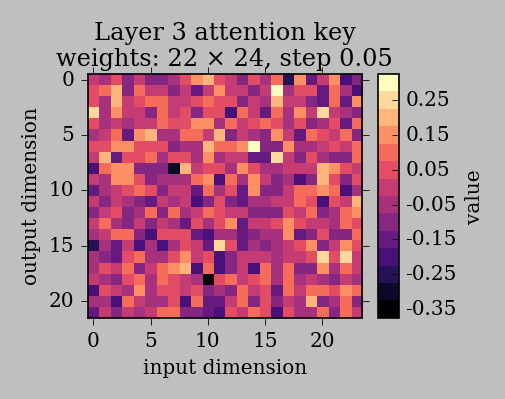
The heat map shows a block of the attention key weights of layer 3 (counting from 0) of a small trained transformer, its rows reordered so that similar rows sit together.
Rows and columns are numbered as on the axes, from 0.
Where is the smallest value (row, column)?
18, 10
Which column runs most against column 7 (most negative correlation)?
21
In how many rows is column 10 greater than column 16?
11
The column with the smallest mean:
0
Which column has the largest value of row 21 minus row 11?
20
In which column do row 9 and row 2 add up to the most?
2
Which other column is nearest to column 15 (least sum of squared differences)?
6
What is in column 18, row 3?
0.15
